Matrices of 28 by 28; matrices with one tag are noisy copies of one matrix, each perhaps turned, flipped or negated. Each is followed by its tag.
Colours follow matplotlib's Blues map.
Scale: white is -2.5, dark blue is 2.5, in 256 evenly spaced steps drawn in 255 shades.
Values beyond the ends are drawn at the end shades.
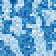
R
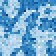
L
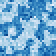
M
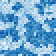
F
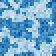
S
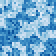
M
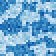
R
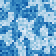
M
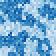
L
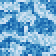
R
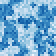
S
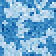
S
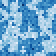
S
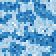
R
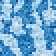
R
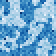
L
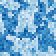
S
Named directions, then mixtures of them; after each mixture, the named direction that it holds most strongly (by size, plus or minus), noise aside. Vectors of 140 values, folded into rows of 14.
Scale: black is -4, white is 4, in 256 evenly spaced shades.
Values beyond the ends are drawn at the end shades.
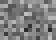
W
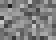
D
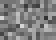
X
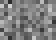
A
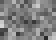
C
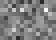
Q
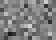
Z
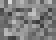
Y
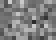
Y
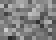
Y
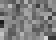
C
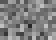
C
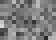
C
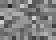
D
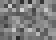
Q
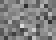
Z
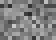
D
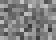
W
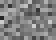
D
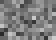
C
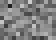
D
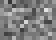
Y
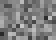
X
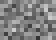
W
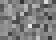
W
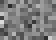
D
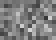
X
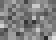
C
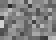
D
